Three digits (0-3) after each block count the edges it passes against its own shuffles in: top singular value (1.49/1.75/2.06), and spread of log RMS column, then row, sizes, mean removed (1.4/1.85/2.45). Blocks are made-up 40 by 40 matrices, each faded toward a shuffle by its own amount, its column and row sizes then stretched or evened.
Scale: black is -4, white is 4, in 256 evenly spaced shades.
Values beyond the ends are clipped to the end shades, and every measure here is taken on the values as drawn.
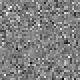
1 0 1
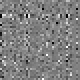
2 3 1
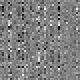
3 3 0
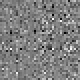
1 3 1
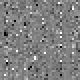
0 2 0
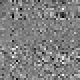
1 2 3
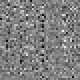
2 2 1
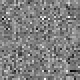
1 1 2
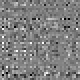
2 2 3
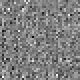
1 0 1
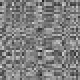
3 2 2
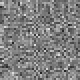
2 0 0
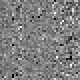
1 2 0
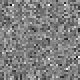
1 1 1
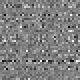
2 0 3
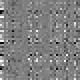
3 3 2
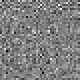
3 0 1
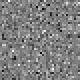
1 1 0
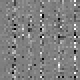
2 3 1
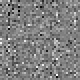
1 2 1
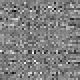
2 0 3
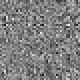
2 1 1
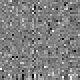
2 1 1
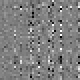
2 3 1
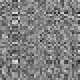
3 2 1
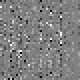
0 3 0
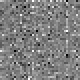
0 2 2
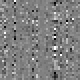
1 3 0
